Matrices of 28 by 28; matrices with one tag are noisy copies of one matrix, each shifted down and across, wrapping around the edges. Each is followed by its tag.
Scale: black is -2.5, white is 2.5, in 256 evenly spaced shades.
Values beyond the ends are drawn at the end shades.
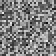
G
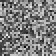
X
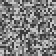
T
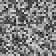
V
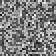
G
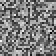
T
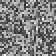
X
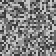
G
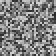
T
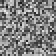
T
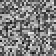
T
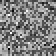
T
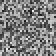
X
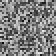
G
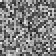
X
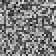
T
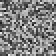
V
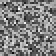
V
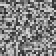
T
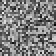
T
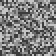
V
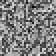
T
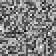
T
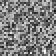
G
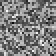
V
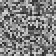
V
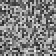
X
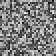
T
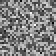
V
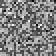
T
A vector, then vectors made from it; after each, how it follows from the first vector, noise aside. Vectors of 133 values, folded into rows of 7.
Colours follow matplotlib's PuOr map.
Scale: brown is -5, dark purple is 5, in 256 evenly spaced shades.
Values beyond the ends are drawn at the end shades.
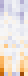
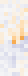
wrapped around, shrunk.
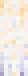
negated, shrunk.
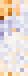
wrapped around.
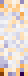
sign-scrambled.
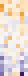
negated.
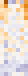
reversed.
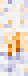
wrapped around.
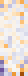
sign-scrambled.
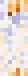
wrapped around.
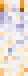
wrapped around.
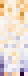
negated.
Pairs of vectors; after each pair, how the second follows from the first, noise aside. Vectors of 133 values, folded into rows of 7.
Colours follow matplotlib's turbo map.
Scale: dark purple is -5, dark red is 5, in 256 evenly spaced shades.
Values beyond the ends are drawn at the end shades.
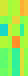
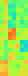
reversed.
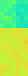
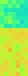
copied.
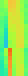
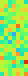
shuffled.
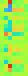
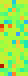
shuffled.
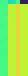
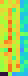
reversed, scaled up.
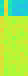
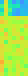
copied.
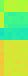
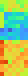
scaled up.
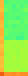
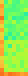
copied.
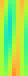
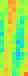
reversed.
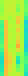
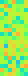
shuffled.
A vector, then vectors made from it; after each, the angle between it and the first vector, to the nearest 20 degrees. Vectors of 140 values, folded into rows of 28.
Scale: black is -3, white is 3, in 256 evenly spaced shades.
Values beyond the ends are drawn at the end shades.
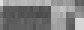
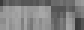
160 degrees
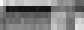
40 degrees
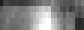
120 degrees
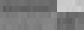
80 degrees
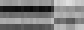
60 degrees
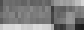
120 degrees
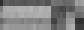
160 degrees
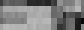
140 degrees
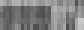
20 degrees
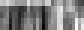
40 degrees
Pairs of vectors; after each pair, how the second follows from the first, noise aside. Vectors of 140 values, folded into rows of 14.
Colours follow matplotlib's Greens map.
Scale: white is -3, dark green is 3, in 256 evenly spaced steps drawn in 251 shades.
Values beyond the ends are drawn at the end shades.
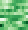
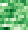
wrapped around, negated.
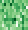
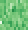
reversed, shrunk.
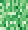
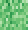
reversed, shrunk.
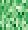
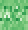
reversed, negated, partly zeroed.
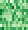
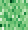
negated, partly zeroed.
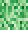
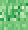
negated, partly zeroed.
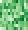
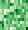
reversed, negated.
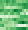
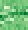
reversed, negated, partly zeroed.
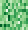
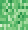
negated, shrunk.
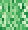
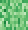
reversed, shrunk.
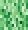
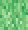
negated, shrunk.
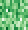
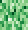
wrapped around, negated.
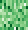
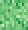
reversed, shrunk.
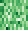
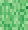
wrapped around, shrunk.
